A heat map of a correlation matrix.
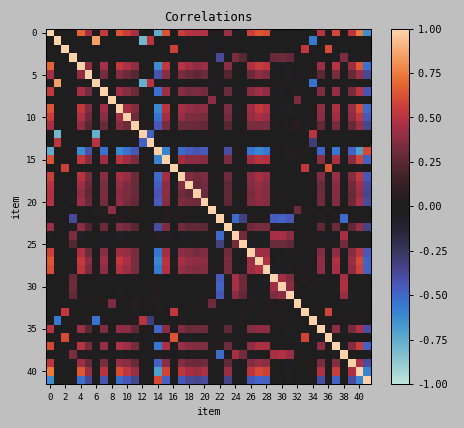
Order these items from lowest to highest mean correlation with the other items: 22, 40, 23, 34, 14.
14, 22, 34, 23, 40
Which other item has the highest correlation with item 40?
0
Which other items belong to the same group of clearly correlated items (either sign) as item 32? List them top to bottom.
8, 21
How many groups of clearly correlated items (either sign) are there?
5
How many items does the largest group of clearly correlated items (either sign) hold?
22
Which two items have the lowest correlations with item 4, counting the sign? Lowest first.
14, 41
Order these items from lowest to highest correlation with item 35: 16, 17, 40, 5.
16, 5, 17, 40
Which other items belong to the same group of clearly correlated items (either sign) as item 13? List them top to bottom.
1, 6, 12, 34
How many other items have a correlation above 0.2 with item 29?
6
